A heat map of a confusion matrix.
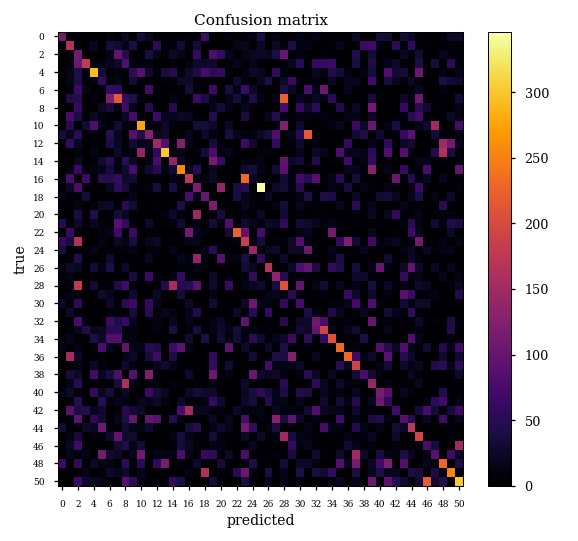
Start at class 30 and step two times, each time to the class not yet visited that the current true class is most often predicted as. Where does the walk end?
31
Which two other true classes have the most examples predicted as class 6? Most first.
7, 34
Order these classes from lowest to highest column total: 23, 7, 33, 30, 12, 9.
33, 12, 30, 9, 7, 23
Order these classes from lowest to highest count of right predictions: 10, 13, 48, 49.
48, 49, 10, 13
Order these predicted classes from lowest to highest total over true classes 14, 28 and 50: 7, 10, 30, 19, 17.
10, 7, 17, 30, 19
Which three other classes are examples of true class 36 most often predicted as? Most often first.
1, 29, 41
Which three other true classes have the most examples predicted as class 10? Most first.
13, 47, 4
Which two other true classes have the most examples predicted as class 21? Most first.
35, 28
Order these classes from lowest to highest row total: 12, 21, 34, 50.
21, 34, 12, 50
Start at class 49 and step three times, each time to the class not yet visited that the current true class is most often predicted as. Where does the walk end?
23
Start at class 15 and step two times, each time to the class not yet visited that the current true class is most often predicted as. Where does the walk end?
8
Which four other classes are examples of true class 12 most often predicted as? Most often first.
48, 15, 49, 13
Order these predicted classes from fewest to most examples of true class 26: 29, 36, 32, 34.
36, 29, 32, 34
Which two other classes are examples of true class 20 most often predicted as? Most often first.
17, 42
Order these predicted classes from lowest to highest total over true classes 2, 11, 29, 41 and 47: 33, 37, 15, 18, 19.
33, 18, 15, 19, 37
